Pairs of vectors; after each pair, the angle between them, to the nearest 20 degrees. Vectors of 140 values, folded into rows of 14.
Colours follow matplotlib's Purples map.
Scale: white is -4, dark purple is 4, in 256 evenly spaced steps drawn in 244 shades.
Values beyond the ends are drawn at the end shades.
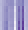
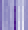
160 degrees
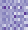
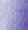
100 degrees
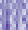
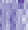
120 degrees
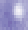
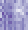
40 degrees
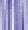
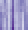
160 degrees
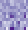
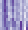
120 degrees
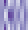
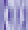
40 degrees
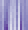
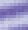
100 degrees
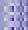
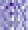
140 degrees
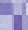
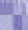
20 degrees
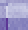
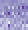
120 degrees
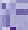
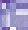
160 degrees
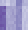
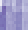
40 degrees
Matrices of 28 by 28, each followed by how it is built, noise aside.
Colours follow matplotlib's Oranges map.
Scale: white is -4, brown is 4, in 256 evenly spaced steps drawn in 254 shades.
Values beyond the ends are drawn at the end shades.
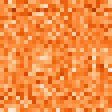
blocks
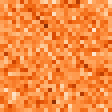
Toeplitz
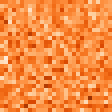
blocks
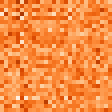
low rank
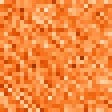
Toeplitz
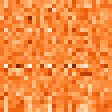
low rank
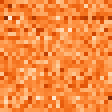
uneven rows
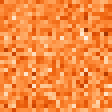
low rank
